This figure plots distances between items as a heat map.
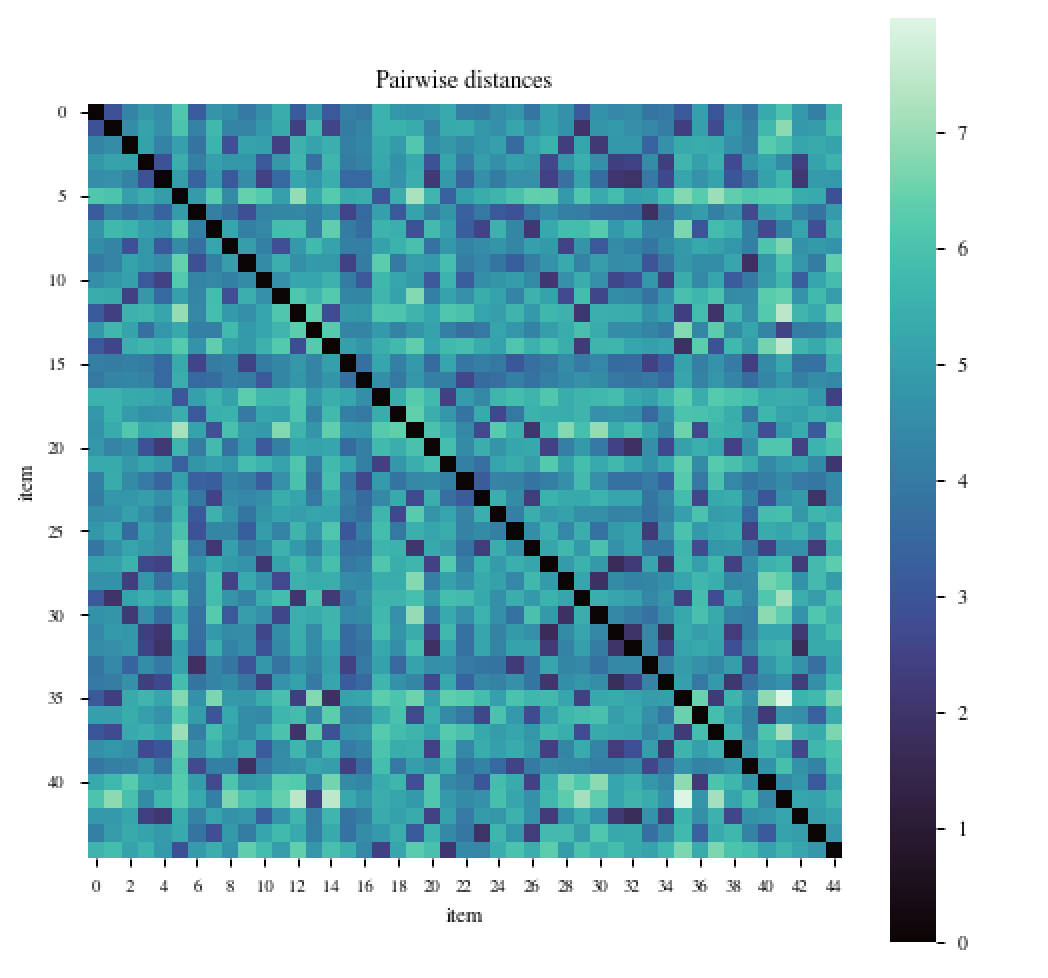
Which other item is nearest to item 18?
24
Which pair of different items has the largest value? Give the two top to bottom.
35, 41
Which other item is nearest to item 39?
9
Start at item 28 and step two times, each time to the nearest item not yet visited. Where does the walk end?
2
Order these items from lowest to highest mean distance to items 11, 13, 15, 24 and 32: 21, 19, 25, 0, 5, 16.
16, 25, 0, 21, 5, 19
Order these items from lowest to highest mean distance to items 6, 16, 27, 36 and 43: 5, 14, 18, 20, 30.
20, 18, 30, 14, 5
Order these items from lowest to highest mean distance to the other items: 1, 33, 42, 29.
33, 42, 1, 29
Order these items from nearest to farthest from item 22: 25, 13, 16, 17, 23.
16, 23, 13, 25, 17
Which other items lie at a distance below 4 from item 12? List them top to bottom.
0, 1, 14, 29, 35, 37
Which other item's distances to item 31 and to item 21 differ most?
27
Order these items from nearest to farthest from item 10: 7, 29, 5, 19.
7, 19, 29, 5
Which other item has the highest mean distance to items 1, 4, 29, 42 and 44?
41
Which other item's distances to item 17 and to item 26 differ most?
19
